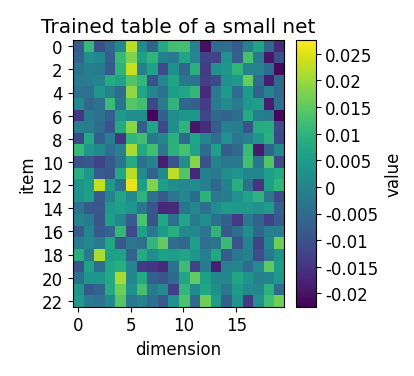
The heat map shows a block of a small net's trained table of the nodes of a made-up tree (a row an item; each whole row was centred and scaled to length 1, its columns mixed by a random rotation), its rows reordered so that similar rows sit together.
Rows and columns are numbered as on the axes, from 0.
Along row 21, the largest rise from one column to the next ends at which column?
10
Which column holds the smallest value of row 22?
16
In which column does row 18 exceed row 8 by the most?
2
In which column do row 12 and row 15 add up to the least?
17
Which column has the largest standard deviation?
5
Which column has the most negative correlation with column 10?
14
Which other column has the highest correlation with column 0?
19
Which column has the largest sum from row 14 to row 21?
4
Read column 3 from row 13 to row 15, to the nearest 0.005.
0 0.005 0.005
